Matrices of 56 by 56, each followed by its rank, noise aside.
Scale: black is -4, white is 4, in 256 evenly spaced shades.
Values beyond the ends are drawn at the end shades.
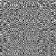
five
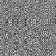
six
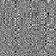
four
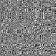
six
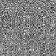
seven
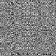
seven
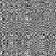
four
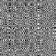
five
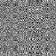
five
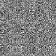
seven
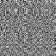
six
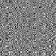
seven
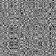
seven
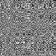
six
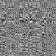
six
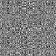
six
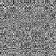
six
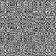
four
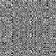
six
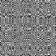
four
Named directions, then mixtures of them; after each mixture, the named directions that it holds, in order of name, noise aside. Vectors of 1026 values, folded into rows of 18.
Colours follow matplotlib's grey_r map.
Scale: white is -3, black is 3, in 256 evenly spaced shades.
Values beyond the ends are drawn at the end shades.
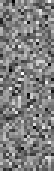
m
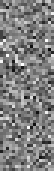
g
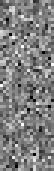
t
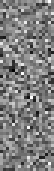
g, m.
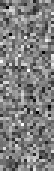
g, t.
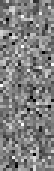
t.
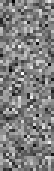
m.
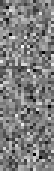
g, t.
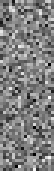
m, t.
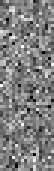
t.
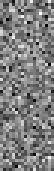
m, t.
